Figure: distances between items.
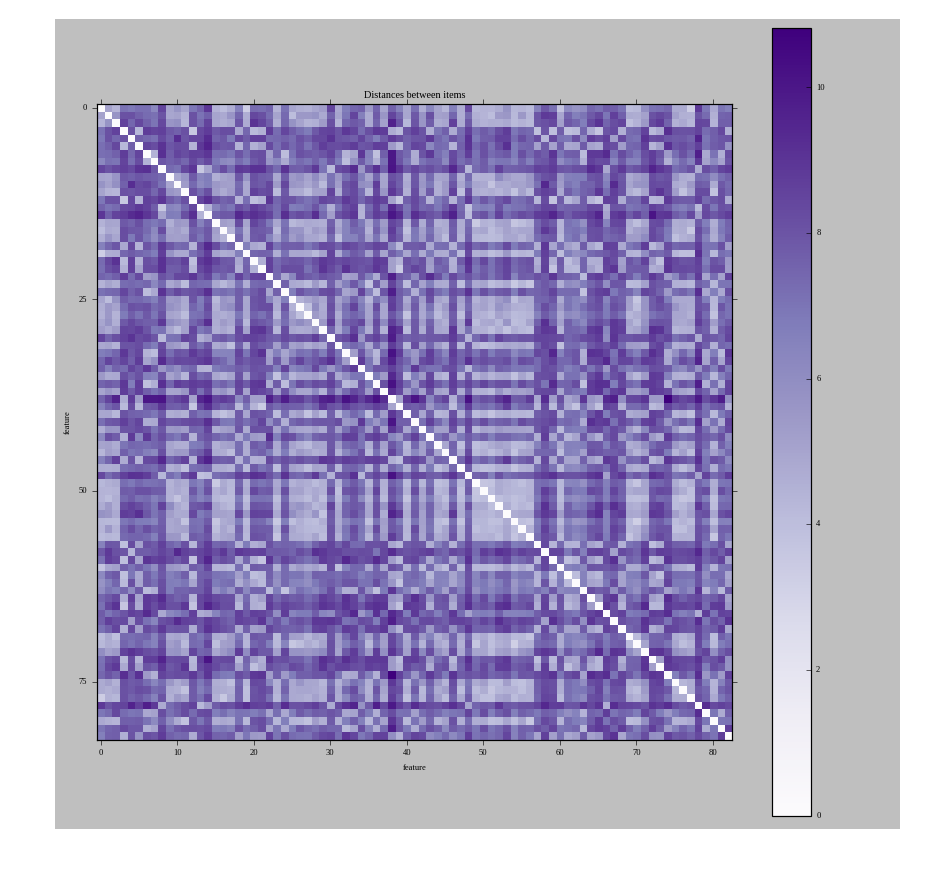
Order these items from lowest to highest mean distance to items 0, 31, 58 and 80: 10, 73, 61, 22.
10, 61, 22, 73
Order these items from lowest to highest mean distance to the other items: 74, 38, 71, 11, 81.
11, 71, 81, 74, 38
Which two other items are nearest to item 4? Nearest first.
58, 67
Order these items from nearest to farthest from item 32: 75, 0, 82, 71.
75, 0, 71, 82
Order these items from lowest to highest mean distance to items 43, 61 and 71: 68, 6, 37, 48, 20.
20, 68, 37, 48, 6
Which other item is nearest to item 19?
0
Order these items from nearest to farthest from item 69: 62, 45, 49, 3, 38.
49, 45, 62, 3, 38
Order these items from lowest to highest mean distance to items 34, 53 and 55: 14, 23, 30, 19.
23, 19, 14, 30
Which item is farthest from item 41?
38
